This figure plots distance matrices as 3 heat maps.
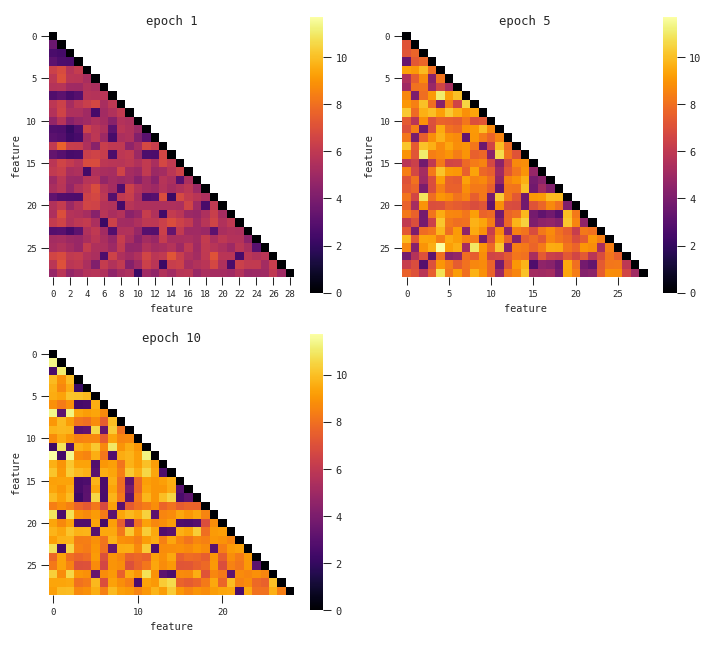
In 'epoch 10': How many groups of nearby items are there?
8
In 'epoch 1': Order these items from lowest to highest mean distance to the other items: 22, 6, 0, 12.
12, 0, 6, 22
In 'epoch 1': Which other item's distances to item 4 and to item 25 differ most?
16
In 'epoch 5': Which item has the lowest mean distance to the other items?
15
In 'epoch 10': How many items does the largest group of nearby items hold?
8
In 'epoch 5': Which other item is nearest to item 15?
27
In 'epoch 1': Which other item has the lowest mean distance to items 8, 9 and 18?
20
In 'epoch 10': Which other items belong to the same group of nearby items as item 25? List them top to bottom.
24
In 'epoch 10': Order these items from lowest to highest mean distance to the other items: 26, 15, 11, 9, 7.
15, 9, 26, 7, 11
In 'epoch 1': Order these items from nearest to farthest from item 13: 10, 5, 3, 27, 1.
27, 5, 10, 3, 1
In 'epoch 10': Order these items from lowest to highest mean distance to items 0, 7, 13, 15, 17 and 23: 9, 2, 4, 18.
4, 9, 18, 2
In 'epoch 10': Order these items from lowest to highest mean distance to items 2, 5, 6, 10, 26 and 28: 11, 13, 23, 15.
13, 15, 11, 23
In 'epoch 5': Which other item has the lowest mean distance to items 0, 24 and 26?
3
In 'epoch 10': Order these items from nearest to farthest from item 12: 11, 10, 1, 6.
1, 6, 10, 11
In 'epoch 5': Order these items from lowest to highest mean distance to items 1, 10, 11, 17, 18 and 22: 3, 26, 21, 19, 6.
21, 26, 3, 6, 19
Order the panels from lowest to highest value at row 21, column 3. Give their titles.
epoch 1, epoch 5, epoch 10
